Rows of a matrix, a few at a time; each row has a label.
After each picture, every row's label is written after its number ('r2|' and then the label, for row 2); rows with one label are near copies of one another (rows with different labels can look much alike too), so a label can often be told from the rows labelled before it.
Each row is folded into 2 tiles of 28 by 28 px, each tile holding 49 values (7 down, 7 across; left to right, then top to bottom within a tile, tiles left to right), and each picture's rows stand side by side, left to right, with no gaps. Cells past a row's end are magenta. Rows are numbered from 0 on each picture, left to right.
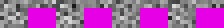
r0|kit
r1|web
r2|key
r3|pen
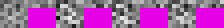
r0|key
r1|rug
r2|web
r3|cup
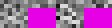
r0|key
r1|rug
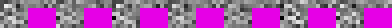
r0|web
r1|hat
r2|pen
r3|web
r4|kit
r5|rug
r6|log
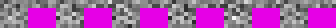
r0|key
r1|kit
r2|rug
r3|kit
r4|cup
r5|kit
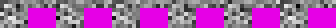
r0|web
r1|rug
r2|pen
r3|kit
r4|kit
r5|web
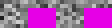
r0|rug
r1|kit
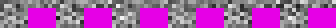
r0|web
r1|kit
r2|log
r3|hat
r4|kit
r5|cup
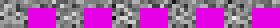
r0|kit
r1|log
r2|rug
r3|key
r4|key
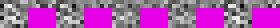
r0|rug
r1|web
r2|log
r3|cup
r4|web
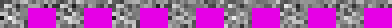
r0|pen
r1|cup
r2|pen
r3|rug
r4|log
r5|web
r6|cup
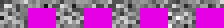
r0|pen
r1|kit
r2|web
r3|log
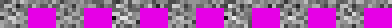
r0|cup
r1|key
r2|hat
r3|web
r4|pen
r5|key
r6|cup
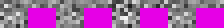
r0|log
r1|kit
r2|cup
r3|log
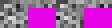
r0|web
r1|pen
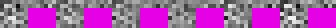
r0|web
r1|cup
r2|pen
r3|kit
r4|pen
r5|web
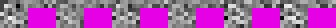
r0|web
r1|pen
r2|kit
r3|kit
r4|rug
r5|rug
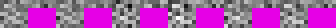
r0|hat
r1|hat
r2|key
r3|web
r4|hat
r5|web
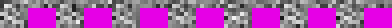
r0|pen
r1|kit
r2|pen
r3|cup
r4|log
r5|rug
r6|hat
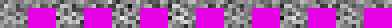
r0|kit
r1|kit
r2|key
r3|rug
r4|key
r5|rug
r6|rug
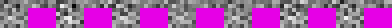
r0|key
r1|web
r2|cup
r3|hat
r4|key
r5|cup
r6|key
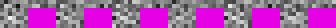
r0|key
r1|pen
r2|hat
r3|key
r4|pen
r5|cup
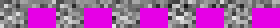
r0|log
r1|web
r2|hat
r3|cup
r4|key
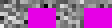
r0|hat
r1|pen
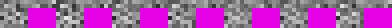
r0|kit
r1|web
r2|hat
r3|pen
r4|hat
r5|hat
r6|log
